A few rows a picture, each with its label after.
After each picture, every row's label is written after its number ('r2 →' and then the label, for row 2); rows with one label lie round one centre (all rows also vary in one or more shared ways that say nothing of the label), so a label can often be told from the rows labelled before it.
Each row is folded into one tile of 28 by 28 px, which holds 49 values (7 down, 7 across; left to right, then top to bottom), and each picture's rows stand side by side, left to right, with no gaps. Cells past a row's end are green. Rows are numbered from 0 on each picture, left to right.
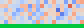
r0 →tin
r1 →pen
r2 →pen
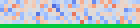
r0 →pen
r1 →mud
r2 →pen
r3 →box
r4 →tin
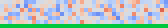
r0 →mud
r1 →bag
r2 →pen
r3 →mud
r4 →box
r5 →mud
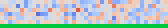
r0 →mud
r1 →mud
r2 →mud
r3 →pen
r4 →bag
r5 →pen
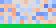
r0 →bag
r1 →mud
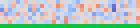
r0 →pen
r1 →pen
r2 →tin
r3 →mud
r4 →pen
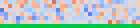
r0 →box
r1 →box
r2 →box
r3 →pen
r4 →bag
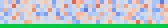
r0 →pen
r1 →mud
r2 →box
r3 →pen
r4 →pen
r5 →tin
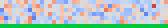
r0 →box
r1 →box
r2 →bag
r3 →mud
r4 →tin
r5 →pen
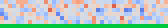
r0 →box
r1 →mud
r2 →box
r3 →tin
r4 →tin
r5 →box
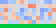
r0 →bag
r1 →tin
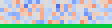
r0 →mud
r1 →bag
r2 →pen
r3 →box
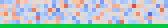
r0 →bag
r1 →mud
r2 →box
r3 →pen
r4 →tin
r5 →mud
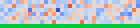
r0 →pen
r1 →pen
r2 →pen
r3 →tin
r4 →mud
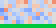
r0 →box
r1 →box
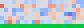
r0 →tin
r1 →tin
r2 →mud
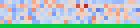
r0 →tin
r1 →box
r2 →tin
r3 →tin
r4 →bag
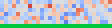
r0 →pen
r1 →tin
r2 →mud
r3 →box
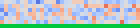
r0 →pen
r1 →bag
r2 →bag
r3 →tin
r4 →tin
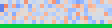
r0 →pen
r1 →pen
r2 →tin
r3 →box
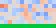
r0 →tin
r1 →mud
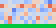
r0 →tin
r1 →tin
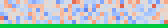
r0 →box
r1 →bag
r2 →bag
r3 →pen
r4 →box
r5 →pen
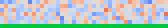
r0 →bag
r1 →bag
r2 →box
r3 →mud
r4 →box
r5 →bag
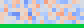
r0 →mud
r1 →box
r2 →bag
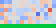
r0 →bag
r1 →mud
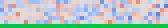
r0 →pen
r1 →bag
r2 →bag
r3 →pen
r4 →box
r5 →mud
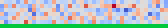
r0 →pen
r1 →pen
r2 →pen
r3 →tin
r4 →tin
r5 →mud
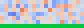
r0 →mud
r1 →mud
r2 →bag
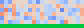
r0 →bag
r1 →bag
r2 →tin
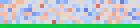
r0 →bag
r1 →pen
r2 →bag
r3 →pen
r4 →bag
